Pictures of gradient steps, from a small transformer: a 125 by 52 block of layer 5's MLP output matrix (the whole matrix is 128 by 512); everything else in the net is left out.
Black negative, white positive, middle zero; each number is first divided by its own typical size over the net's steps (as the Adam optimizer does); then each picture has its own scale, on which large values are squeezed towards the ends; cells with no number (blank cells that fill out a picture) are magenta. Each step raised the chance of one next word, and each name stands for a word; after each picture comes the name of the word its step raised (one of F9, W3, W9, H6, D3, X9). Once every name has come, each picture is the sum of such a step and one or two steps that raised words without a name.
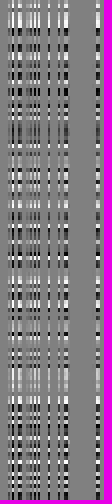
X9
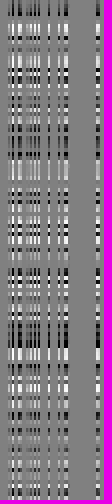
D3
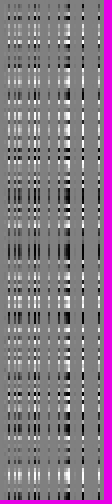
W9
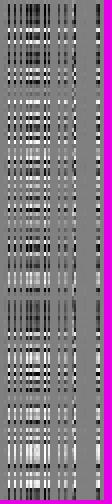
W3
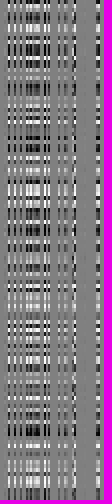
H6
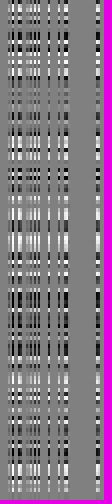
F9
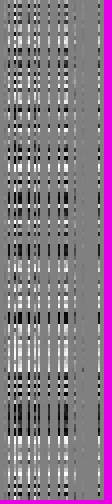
W9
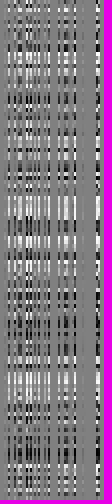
F9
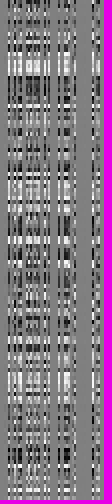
F9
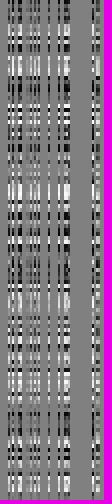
H6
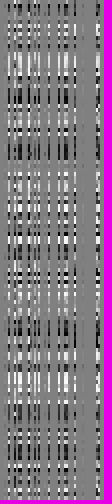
D3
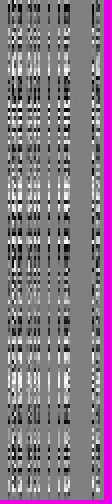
W3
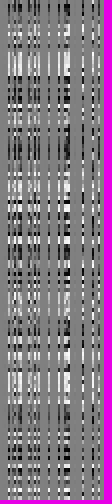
D3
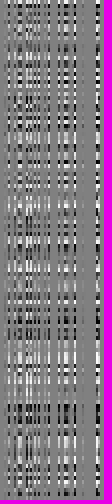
W3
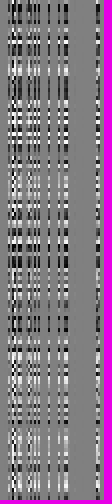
W3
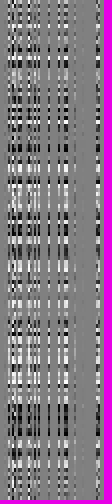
H6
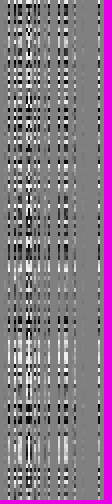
W3
